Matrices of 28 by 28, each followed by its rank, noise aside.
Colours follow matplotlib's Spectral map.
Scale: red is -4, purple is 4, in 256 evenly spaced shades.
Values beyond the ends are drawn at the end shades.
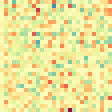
six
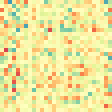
six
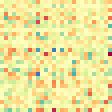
four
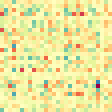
four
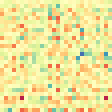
six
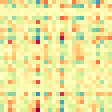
two
